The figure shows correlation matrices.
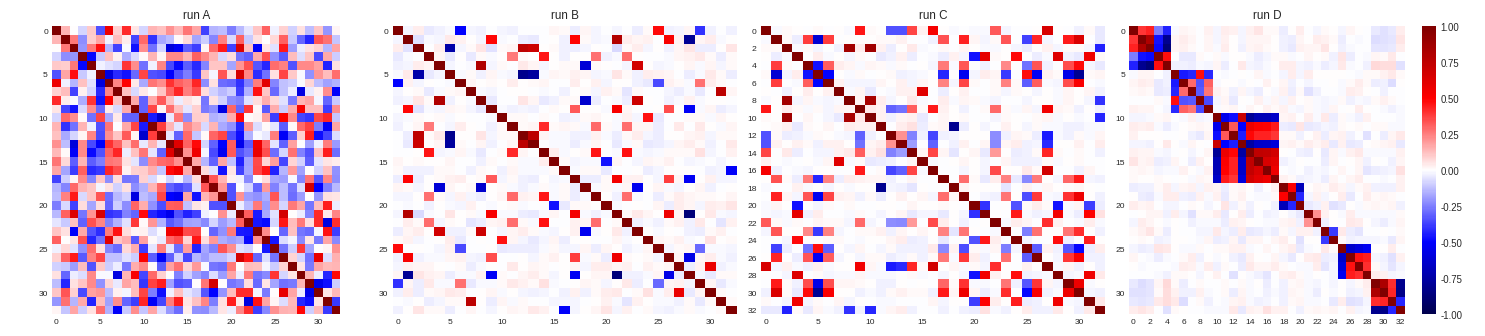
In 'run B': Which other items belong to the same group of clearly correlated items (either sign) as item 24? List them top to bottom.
10
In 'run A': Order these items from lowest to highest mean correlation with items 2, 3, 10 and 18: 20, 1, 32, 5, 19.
20, 32, 1, 19, 5
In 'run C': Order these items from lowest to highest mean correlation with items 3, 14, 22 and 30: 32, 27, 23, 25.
25, 32, 23, 27
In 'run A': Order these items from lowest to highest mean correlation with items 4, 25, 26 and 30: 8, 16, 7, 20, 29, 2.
16, 29, 7, 20, 8, 2
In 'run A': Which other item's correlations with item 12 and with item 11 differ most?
19
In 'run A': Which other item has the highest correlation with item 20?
31
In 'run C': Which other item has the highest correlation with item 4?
30
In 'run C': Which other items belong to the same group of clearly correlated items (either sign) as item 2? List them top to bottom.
8, 10, 32
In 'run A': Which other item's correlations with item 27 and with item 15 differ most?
12
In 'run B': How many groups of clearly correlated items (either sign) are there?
10
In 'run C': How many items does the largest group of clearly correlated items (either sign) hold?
11
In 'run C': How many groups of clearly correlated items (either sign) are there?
6
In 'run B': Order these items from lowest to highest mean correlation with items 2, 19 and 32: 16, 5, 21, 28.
5, 16, 21, 28
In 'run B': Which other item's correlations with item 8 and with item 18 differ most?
4
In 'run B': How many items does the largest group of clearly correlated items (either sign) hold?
6
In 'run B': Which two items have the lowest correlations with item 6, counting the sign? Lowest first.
0, 25
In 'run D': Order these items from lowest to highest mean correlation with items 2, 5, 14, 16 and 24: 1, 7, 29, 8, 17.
7, 29, 8, 1, 17
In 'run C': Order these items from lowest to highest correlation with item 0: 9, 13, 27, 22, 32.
13, 32, 22, 9, 27
